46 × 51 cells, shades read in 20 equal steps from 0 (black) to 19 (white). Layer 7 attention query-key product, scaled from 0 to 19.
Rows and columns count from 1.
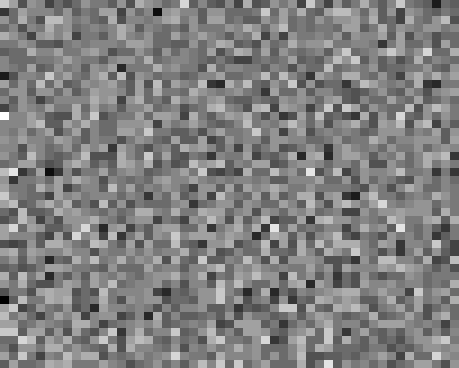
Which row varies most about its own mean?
22
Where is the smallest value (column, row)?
1, 38
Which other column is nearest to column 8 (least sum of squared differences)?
47
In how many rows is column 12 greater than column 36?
18
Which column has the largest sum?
20
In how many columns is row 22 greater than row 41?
22
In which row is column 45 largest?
29
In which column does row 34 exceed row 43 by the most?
45
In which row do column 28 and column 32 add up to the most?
4
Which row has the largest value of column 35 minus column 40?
25
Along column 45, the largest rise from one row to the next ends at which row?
15
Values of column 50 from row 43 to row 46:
15 10 11 6
